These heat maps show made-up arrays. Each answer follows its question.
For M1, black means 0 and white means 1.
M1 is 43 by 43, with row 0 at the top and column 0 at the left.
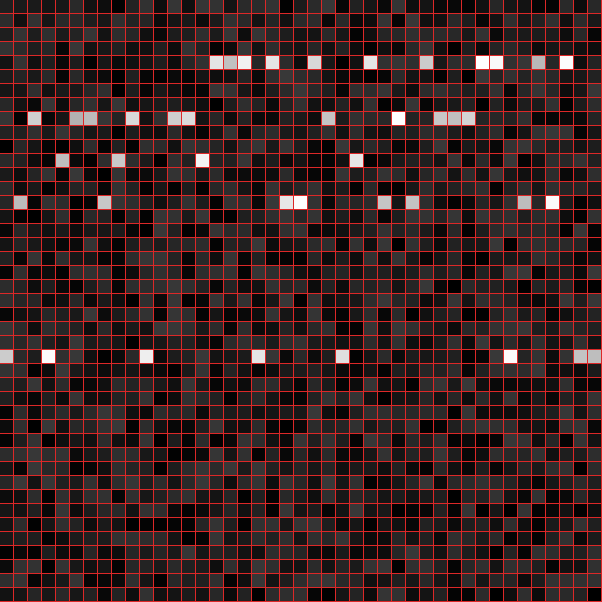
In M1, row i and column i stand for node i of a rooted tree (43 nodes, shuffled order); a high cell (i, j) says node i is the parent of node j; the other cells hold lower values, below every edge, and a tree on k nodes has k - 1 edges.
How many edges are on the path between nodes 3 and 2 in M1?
4
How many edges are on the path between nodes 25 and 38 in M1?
3
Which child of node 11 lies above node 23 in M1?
8
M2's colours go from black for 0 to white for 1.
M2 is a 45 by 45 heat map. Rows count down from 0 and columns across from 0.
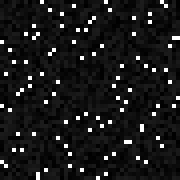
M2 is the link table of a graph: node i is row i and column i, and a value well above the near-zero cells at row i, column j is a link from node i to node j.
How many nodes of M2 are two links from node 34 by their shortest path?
2
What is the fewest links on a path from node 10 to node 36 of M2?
3
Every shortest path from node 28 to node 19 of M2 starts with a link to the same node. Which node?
node 21
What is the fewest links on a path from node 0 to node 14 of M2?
4
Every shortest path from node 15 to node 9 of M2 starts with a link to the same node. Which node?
node 6
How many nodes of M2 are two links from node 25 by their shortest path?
2
